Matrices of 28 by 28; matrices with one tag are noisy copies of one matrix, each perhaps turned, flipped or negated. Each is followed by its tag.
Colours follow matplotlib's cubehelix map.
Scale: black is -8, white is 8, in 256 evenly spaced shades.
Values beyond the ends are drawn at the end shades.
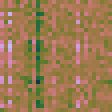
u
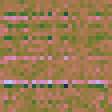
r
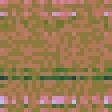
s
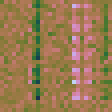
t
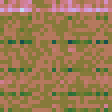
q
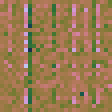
r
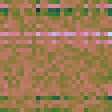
s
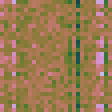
s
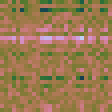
u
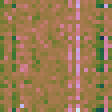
s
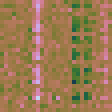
t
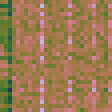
q
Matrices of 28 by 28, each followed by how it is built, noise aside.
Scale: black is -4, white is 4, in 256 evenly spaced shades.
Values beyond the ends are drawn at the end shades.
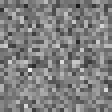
repeating columns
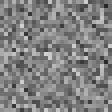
repeating rows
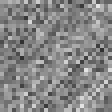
Hankel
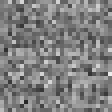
blocks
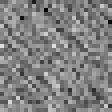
Toeplitz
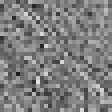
Toeplitz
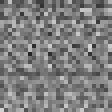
repeating columns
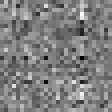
low rank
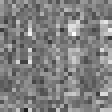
blocks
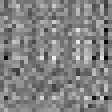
low rank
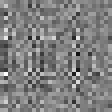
low rank
